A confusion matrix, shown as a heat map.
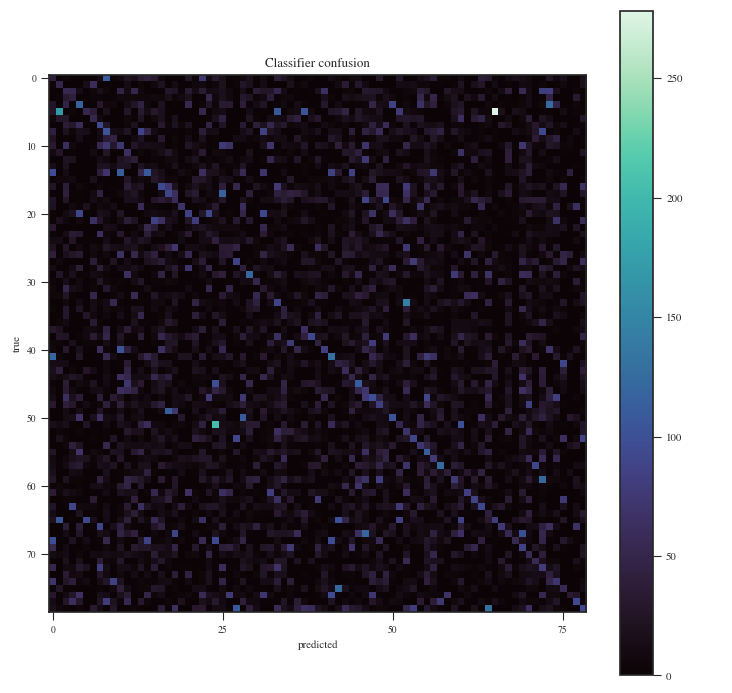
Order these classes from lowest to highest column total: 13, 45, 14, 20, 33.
20, 14, 45, 13, 33
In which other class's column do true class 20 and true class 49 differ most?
17
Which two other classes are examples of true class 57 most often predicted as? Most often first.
71, 52
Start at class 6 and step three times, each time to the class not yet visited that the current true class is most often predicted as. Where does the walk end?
24
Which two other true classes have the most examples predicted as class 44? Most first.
14, 69
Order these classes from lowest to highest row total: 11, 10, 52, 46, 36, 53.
36, 11, 52, 53, 46, 10
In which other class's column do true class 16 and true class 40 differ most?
10
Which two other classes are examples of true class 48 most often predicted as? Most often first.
70, 55
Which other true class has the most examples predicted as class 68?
41
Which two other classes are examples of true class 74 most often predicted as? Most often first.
9, 0
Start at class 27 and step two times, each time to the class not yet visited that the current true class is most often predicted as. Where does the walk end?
78
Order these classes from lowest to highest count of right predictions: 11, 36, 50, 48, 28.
36, 28, 11, 48, 50
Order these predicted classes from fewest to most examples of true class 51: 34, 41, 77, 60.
77, 34, 41, 60
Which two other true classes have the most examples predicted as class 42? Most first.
75, 65
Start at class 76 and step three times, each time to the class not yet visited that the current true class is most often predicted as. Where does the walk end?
8
